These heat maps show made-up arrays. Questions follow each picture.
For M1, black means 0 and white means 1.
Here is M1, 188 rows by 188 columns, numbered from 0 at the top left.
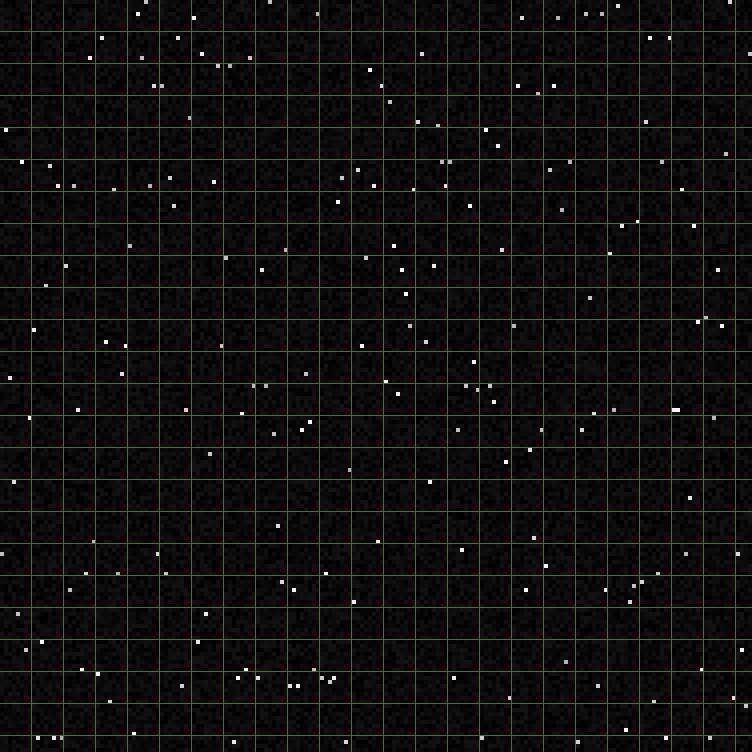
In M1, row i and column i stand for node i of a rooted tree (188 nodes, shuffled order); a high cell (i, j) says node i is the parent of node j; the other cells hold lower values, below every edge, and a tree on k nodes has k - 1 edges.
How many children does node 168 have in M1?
1
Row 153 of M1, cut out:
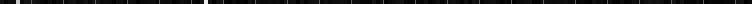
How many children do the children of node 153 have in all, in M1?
5
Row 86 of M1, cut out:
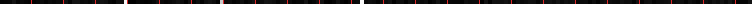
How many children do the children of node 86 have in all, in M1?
3
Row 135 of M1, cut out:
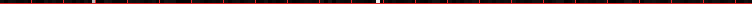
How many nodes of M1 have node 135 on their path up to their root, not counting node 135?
5
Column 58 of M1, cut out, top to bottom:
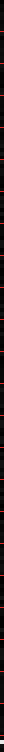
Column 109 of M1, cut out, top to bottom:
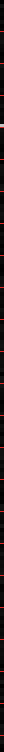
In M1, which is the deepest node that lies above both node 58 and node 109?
185
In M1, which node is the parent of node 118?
90
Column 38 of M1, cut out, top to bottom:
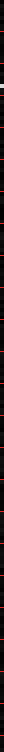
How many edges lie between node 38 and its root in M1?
2
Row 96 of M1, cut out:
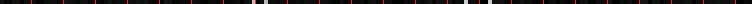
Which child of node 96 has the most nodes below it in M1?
66
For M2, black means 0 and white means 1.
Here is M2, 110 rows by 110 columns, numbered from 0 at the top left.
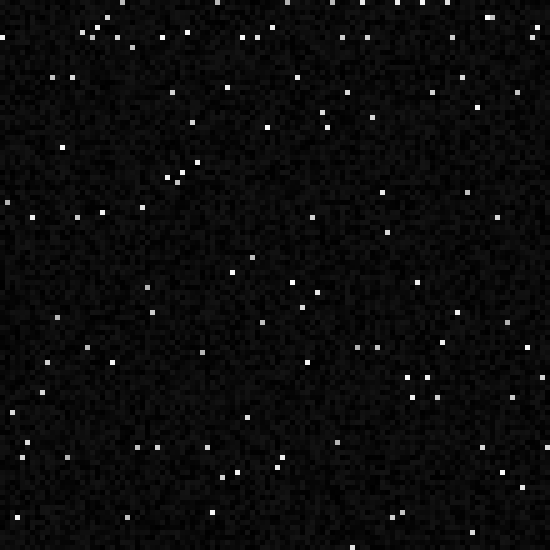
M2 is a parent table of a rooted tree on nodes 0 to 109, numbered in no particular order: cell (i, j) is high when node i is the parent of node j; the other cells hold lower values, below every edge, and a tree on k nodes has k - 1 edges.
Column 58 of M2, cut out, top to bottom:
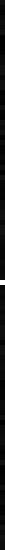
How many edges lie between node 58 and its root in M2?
6
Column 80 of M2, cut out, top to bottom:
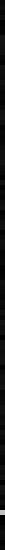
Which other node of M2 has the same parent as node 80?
42
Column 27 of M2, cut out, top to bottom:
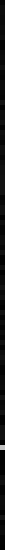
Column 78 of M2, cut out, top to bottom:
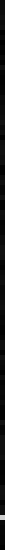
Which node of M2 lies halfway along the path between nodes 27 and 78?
7
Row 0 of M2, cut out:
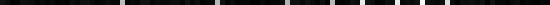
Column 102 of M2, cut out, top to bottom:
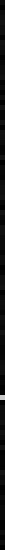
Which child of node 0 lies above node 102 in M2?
79
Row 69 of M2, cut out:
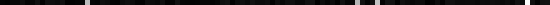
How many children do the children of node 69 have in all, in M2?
4
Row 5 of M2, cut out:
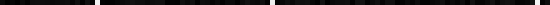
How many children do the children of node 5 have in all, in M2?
1
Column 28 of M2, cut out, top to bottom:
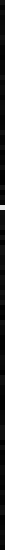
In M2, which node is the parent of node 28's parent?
89
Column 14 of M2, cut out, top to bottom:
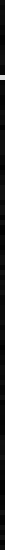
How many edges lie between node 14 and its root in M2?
4
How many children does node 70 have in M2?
1
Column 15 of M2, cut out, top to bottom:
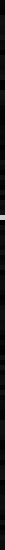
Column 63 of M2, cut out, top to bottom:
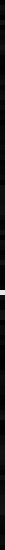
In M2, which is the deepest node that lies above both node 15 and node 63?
43
